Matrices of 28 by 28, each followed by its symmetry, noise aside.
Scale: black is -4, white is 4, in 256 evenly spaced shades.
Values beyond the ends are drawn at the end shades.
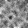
symmetric across the other diagonal.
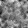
antisymmetric.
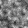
symmetric across the other diagonal.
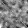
no symmetry.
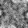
same after a half turn.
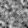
symmetric.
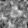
symmetric across the other diagonal.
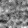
no symmetry.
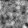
antisymmetric.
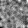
antisymmetric.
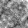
symmetric across the other diagonal.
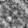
symmetric across the other diagonal.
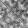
symmetric across the other diagonal.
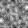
same after a half turn.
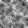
symmetric across the other diagonal.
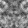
mirrored left to right.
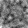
symmetric across the other diagonal.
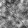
no symmetry.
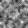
symmetric.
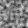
antisymmetric.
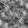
same after a half turn.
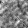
no symmetry.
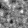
antisymmetric.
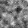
symmetric across the other diagonal.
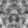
mirrored left to right.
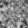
symmetric across the other diagonal.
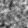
antisymmetric.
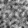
antisymmetric.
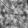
same after a half turn.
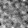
antisymmetric.
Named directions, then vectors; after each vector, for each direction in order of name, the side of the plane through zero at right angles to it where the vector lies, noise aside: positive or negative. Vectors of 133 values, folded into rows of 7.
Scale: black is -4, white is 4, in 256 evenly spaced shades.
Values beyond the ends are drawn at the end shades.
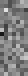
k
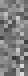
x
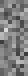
negative, negative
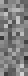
negative, positive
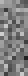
negative, positive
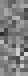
positive, positive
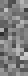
positive, positive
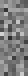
negative, positive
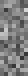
negative, negative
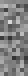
negative, positive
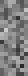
negative, negative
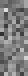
positive, negative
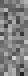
positive, negative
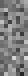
positive, negative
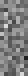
negative, positive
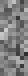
negative, negative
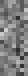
negative, negative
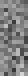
negative, positive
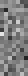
negative, positive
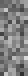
positive, negative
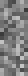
positive, positive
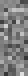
negative, positive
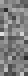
negative, positive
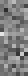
negative, negative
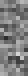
positive, positive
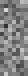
positive, negative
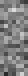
negative, positive
